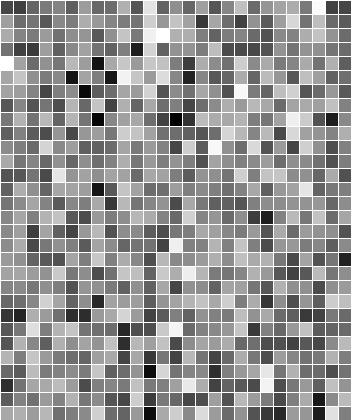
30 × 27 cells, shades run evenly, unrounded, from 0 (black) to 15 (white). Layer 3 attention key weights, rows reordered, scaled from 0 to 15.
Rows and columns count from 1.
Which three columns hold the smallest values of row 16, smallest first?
21, 20, 7
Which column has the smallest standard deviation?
18
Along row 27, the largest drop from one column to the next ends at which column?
12
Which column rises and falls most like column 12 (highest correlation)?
25
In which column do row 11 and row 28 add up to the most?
15
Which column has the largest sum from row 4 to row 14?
10
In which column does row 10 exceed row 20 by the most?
23
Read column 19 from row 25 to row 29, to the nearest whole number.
6 10 9 5 11
